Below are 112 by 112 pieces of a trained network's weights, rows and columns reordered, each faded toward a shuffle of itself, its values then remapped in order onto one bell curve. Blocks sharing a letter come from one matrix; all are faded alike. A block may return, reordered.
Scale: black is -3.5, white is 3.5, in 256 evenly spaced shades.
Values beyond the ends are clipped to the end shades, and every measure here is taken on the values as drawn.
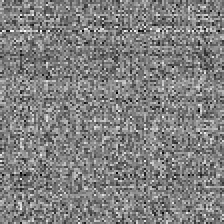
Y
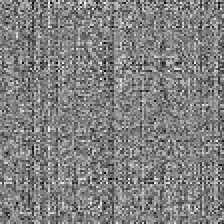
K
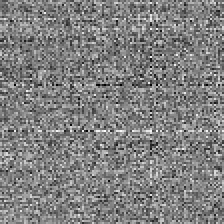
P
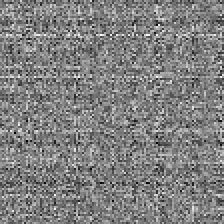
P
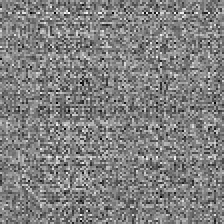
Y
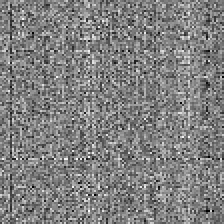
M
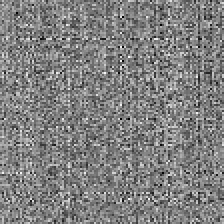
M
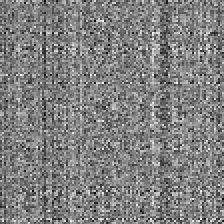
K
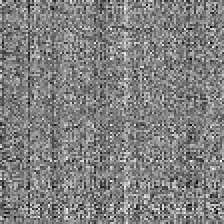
K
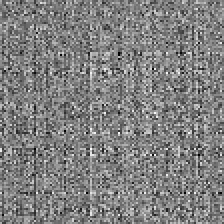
K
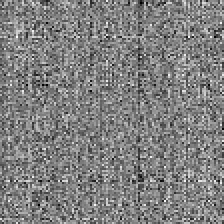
M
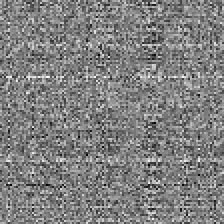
P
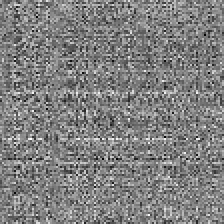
P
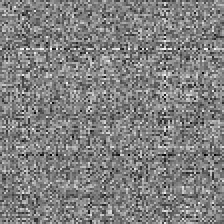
P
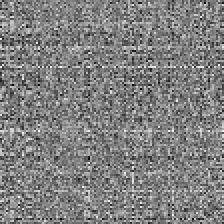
P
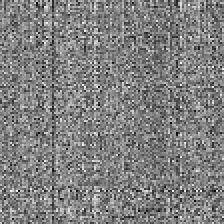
M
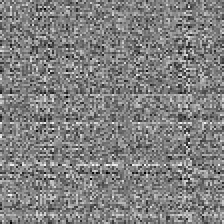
P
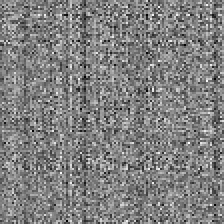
K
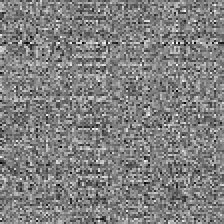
Y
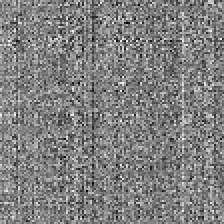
K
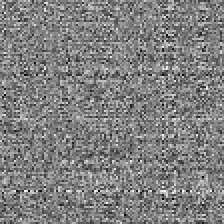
Y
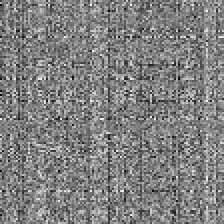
K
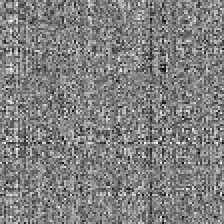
M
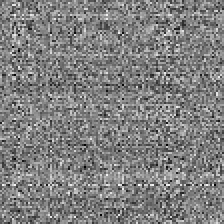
Y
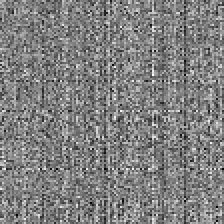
K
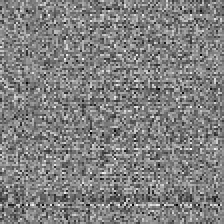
Y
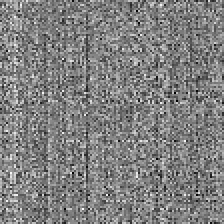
K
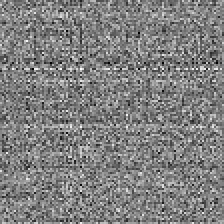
P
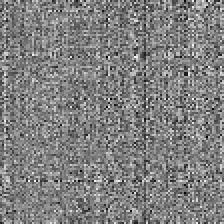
M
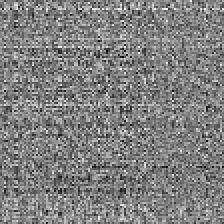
P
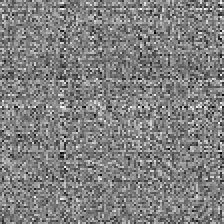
Y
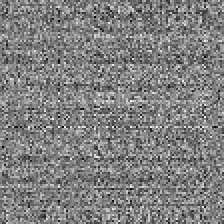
Y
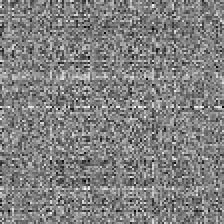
P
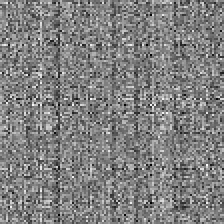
K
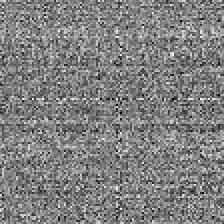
Y
